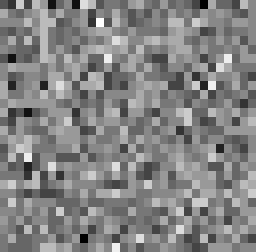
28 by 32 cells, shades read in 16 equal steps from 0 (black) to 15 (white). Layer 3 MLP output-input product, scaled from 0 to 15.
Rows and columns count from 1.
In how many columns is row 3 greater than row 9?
18
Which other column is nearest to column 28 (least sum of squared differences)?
22
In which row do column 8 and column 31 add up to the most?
24
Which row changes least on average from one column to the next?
4
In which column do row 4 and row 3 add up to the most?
13
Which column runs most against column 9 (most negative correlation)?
2
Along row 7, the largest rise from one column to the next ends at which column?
14
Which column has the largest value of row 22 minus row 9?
32
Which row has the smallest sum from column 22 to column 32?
1
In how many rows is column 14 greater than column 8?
17
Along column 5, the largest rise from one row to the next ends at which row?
20
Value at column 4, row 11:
9
